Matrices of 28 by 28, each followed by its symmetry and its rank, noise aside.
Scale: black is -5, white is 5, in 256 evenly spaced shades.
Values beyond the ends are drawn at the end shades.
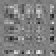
antisymmetric, rank two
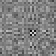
symmetric, rank three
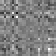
symmetric, rank two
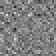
antisymmetric, rank four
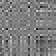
symmetric, rank two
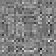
antisymmetric, rank four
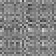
no symmetry, rank three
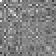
symmetric, rank four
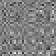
no symmetry, rank four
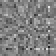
antisymmetric, rank four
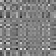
no symmetry, rank two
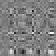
no symmetry, rank two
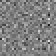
no symmetry, rank four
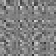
no symmetry, rank three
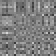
antisymmetric, rank two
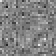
symmetric, rank four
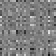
antisymmetric, rank two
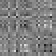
symmetric, rank two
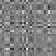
antisymmetric, rank two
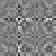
symmetric, rank two
